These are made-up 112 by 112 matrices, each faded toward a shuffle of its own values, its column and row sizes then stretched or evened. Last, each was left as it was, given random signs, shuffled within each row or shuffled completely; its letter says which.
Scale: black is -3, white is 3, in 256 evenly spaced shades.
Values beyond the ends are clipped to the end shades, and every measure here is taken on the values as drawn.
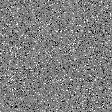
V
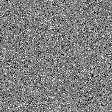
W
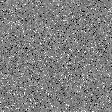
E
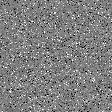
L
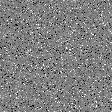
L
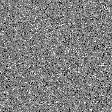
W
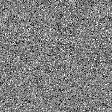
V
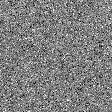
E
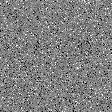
L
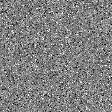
W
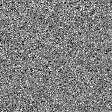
L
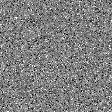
V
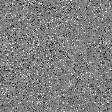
V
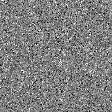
W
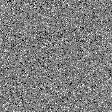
W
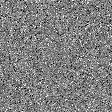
E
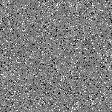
V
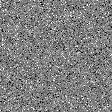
E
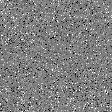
W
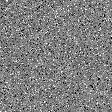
E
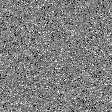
E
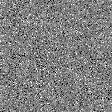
V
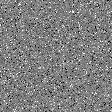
E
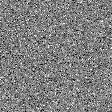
E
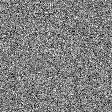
L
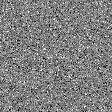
L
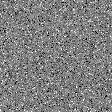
E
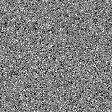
V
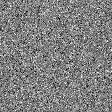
E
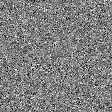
L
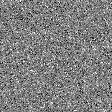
L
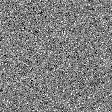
E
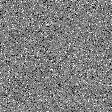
L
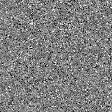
V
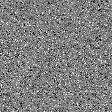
V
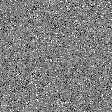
E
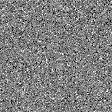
V
